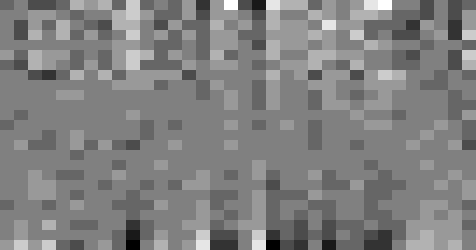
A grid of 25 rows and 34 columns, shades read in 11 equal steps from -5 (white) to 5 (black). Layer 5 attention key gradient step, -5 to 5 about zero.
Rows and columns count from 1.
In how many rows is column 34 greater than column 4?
6
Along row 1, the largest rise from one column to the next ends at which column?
18
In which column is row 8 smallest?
28
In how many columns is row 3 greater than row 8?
13
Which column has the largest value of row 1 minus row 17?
19
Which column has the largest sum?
33
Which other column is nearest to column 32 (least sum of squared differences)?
14
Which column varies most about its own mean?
10
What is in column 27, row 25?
3
